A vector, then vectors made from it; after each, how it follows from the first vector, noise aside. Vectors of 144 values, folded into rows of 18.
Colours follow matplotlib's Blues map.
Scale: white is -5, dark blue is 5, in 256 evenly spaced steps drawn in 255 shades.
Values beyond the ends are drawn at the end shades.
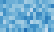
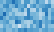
wrapped around, negated.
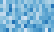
sign-scrambled.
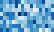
wrapped around, negated, scaled up.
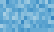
reversed, negated, shrunk.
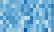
sign-scrambled.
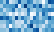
wrapped around, negated, scaled up.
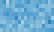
reversed, shrunk.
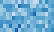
wrapped around, negated.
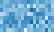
sign-scrambled.
